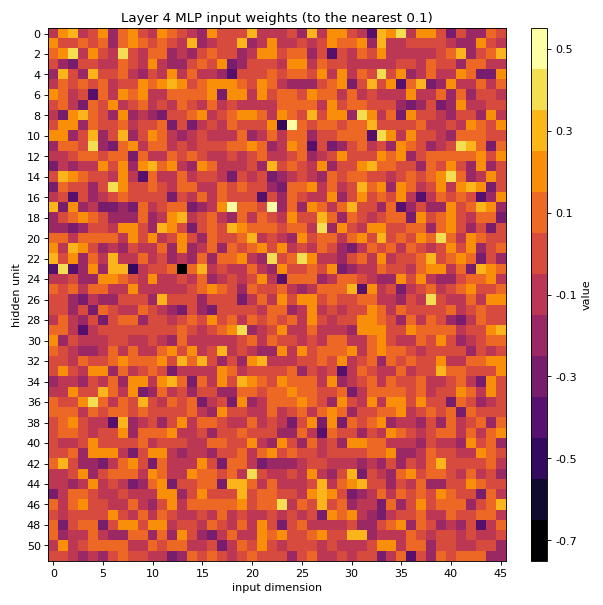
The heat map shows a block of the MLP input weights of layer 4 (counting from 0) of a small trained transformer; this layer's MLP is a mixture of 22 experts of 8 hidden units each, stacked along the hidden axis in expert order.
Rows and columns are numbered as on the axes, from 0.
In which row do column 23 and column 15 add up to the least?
9
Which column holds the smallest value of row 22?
43
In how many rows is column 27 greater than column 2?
19
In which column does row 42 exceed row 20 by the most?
15
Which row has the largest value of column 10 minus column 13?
23
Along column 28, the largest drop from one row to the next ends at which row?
2
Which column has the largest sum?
7
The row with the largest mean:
20
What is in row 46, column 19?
0.2
